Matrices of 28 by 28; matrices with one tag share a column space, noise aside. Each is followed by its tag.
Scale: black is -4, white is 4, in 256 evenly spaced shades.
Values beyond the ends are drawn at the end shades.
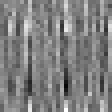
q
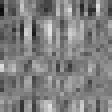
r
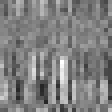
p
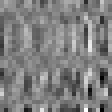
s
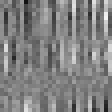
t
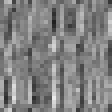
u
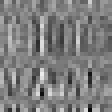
s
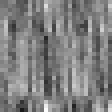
q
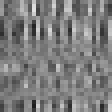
r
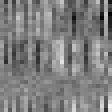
t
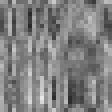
u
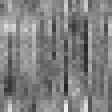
q
